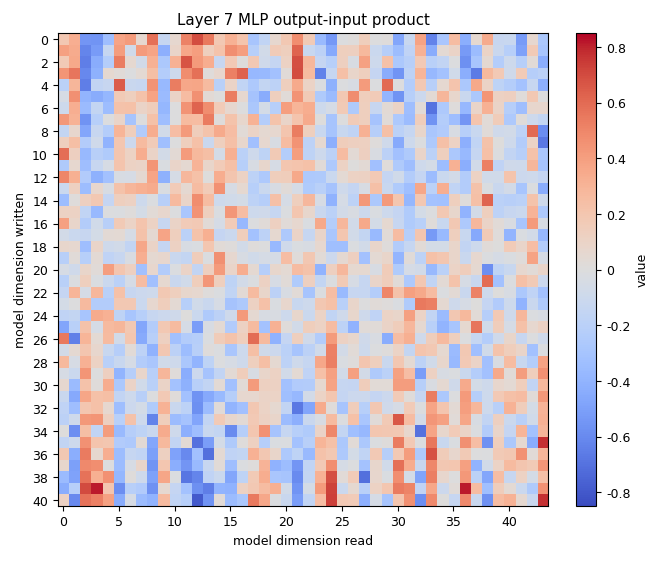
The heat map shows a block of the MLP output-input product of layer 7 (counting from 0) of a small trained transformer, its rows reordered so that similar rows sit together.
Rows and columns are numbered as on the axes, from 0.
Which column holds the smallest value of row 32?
21
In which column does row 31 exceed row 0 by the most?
33
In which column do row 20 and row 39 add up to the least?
38
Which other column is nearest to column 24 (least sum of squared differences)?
2
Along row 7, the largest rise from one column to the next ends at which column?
37
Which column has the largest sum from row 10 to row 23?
12
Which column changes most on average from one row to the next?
0
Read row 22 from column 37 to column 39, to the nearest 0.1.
0.5 -0.1 0
